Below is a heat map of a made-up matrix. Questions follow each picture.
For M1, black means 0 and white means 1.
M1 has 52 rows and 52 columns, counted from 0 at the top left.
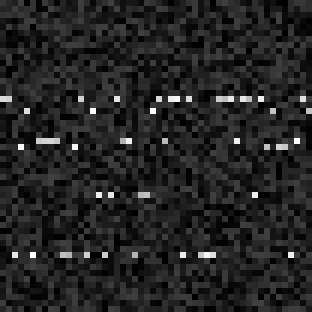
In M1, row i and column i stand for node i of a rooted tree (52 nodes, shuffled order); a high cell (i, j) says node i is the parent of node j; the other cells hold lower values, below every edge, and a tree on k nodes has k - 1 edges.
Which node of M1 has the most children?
16
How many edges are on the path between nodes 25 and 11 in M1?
4
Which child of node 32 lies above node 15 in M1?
18
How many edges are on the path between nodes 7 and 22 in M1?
4
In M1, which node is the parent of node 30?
42
